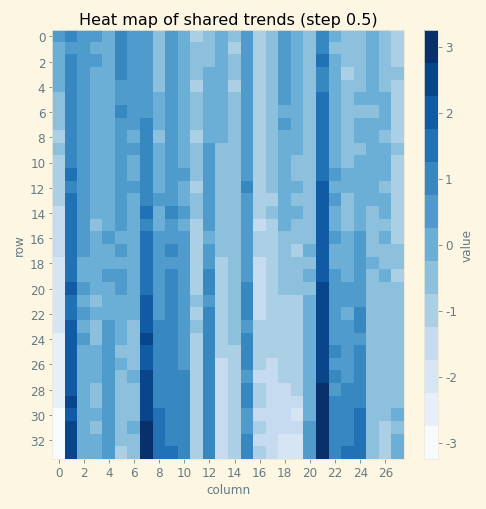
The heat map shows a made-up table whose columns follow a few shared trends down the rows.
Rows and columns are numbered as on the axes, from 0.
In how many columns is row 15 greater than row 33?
10
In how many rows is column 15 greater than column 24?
19
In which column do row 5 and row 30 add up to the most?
21
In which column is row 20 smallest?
0
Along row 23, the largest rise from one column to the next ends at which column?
1
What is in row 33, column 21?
3
